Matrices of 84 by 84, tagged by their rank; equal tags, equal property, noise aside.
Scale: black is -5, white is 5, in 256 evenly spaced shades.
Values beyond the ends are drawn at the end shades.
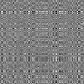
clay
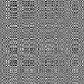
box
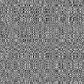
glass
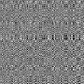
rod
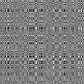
clay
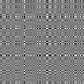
clay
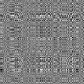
rod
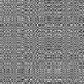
rod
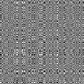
box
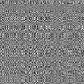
rod
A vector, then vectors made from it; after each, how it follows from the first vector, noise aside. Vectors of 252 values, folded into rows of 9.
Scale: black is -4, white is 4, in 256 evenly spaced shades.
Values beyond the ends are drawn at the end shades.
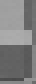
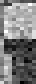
reversed, negated, scaled up.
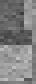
negated.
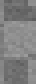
wrapped around, negated, shrunk.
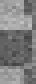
wrapped around.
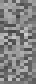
sign-scrambled.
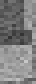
negated.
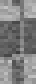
wrapped around.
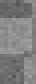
wrapped around, negated, shrunk.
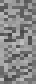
sign-scrambled.
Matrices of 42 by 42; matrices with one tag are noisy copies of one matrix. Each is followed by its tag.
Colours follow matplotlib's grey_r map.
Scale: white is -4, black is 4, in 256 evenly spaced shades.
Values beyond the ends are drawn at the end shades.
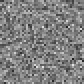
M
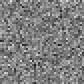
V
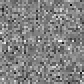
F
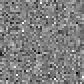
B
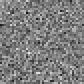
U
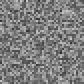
U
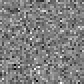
U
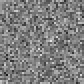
B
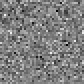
V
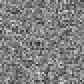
U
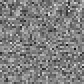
V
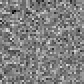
U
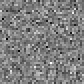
U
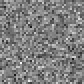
M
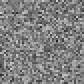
B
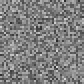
B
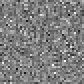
V
